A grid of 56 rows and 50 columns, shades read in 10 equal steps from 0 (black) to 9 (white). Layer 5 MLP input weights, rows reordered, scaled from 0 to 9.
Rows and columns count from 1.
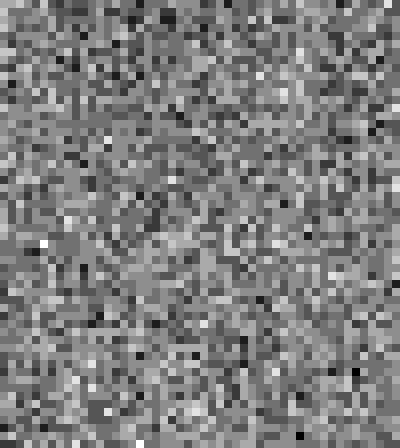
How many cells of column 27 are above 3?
40
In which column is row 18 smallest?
44
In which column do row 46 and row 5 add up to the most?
12
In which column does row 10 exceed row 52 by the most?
33
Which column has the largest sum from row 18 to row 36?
46
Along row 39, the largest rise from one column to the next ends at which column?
35
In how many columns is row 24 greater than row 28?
16
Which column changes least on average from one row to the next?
37
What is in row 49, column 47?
6
